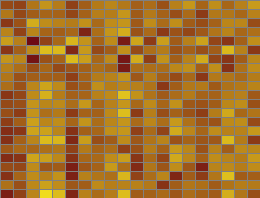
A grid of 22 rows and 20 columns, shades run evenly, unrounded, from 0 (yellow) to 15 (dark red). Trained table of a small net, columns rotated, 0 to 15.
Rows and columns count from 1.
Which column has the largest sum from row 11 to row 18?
1
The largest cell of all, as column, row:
3, 5
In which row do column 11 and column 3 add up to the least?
11
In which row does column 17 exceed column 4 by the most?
22
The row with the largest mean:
19
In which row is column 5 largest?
8
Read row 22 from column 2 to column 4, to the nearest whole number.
11 6 0
